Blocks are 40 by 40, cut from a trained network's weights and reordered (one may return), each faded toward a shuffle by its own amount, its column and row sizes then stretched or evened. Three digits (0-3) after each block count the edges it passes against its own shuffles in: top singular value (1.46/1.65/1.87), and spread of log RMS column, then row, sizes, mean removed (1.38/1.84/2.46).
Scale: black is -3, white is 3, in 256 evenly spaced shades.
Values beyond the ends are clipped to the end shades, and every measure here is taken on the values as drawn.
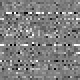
1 1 3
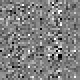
1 3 2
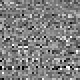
2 0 3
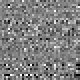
2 1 3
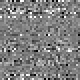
0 1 3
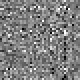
0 2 1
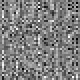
3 3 0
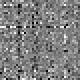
0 2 2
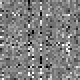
0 3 1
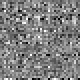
1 0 3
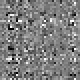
0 3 2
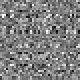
3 0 3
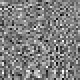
2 1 1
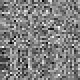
2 1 0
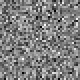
2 1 0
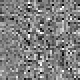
1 3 0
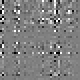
2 3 3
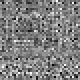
2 0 3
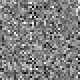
1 2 1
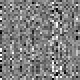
3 3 0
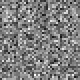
1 0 0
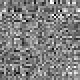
2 0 2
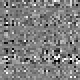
0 2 3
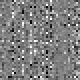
0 3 1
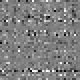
0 2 3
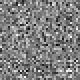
1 1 1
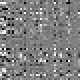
1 3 3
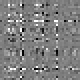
3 3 3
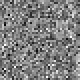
1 1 0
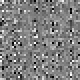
1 3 2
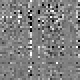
0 3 3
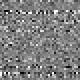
0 0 3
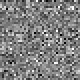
1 0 2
